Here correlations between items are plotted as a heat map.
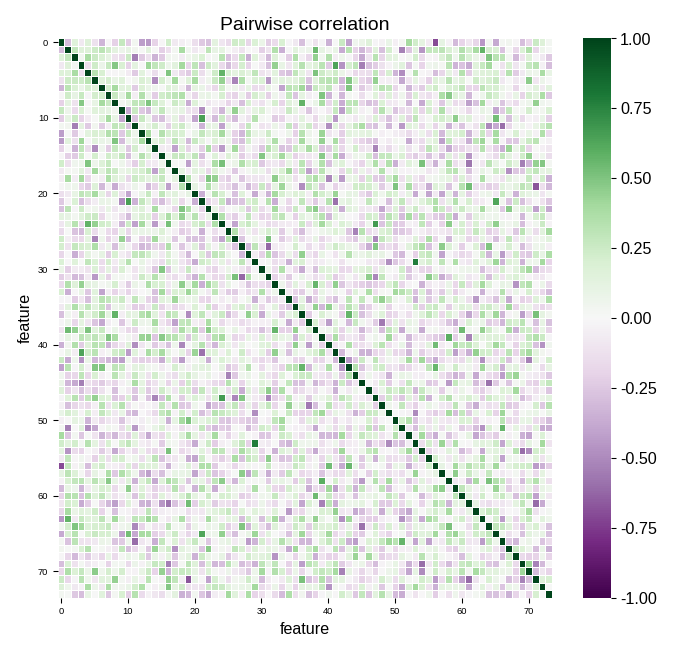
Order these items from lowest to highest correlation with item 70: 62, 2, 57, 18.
57, 2, 18, 62
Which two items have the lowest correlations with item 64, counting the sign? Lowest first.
45, 11
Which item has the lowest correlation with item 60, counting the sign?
71
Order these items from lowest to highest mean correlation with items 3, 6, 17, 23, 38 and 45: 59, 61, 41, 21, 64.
61, 21, 59, 64, 41
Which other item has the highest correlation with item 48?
34
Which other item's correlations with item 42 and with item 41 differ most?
3
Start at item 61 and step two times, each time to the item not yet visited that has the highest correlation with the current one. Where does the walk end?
50
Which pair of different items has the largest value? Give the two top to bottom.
29, 53
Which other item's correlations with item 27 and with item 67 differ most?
31
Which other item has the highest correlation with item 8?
36
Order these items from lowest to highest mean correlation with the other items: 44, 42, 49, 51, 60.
42, 51, 44, 49, 60
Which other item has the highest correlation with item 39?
58
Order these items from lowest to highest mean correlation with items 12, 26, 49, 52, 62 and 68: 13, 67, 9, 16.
13, 9, 67, 16
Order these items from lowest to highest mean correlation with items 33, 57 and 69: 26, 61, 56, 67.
26, 67, 56, 61
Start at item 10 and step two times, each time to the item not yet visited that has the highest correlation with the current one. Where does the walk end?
65
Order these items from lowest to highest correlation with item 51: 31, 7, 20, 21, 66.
20, 7, 31, 21, 66
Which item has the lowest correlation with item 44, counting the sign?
25
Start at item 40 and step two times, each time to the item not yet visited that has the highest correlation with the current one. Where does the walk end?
43
